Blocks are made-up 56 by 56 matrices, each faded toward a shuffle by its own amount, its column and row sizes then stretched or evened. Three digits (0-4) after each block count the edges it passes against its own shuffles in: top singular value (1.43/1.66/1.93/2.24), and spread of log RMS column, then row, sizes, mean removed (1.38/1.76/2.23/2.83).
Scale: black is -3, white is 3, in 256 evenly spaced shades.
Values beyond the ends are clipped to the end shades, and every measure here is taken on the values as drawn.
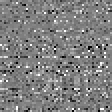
1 0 4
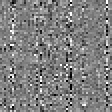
2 4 1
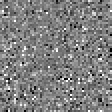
1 2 2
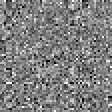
3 1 1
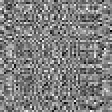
4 0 0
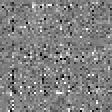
0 2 3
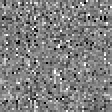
1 2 1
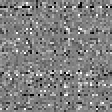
0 3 4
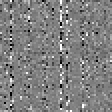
2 4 0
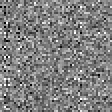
2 2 1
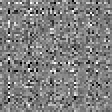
3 4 3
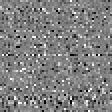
3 0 3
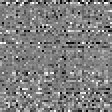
3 0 4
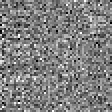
3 2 0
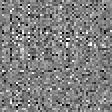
3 2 2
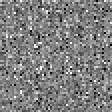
0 2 0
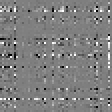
3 4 4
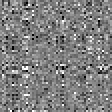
4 3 2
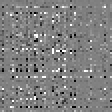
2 4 4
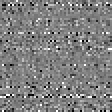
2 0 4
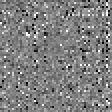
2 3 1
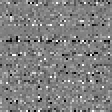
1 1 4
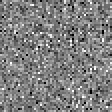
0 1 0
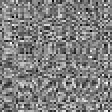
4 0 2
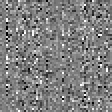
0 4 0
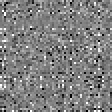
3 2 3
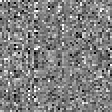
3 3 0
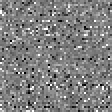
1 0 3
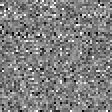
1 0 2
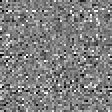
1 1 2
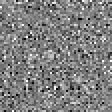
1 0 2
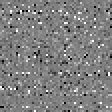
0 2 3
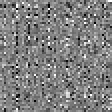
3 4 1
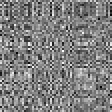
4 3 1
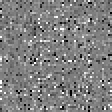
1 3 2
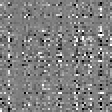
3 4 4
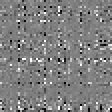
1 4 4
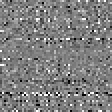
2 0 4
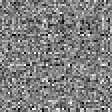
3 1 2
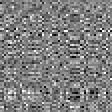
4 0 3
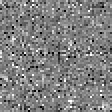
0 2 2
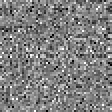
3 0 1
